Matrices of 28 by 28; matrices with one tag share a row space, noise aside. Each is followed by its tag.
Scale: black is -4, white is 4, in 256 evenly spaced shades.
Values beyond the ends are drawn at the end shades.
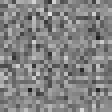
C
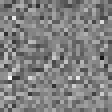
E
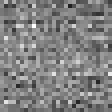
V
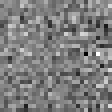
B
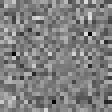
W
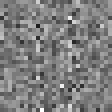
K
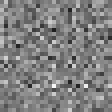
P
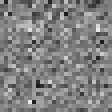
C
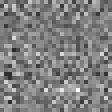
E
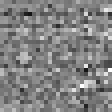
B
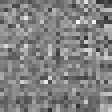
B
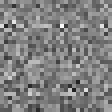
E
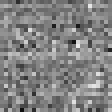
V
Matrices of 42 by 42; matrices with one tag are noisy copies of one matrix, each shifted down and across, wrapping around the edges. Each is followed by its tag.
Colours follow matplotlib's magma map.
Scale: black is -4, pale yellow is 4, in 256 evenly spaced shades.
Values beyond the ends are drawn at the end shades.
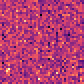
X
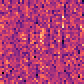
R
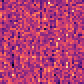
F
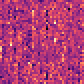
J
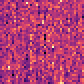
J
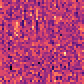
R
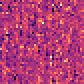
J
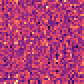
X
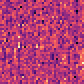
R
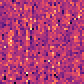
R
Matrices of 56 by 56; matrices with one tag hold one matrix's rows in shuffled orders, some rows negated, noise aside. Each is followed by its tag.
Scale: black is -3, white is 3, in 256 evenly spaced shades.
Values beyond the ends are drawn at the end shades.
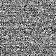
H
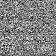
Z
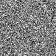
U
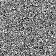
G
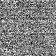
Z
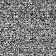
Z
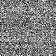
H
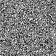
G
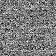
Z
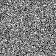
U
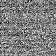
H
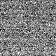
H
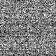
H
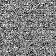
Z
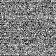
H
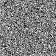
U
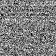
Z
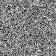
U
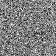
U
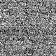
H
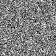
U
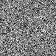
U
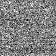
Z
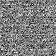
Z
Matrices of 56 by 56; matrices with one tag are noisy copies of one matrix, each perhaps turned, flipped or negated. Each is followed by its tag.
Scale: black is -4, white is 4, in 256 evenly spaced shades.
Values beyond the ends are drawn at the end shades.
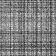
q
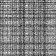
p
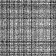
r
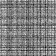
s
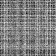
s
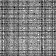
r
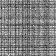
s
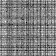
s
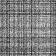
r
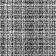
q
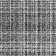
q
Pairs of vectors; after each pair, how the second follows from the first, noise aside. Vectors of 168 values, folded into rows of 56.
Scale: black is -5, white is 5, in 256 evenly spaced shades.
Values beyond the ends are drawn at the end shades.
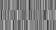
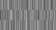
reversed, negated, shrunk.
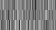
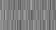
wrapped around, shrunk.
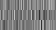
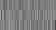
wrapped around, shrunk.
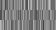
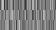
wrapped around, negated.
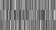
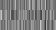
reversed.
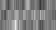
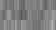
wrapped around, shrunk.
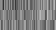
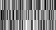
wrapped around, scaled up.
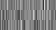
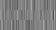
wrapped around, shrunk.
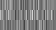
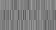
reversed, negated, shrunk.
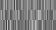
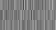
wrapped around, shrunk.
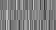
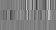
reversed, partly zeroed.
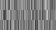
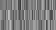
reversed.
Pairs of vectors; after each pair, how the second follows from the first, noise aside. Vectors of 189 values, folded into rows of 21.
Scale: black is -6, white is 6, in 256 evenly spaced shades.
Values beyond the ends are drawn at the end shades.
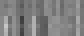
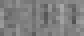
wrapped around, negated, shrunk.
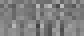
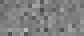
reversed, negated, partly zeroed.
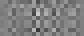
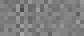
wrapped around, negated, shrunk.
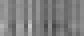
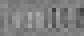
reversed, negated, partly zeroed.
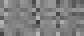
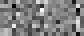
wrapped around, scaled up.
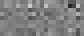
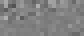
reversed, negated, partly zeroed.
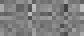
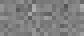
shrunk.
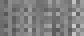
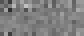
reversed, negated, partly zeroed.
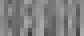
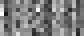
wrapped around, negated, scaled up.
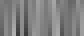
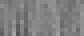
shrunk.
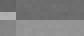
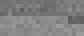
reversed, negated, shrunk.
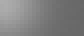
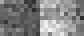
wrapped around, scaled up.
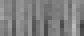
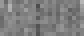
wrapped around, negated, partly zeroed.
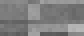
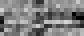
wrapped around, negated, scaled up.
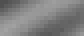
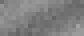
reversed, negated, shrunk.
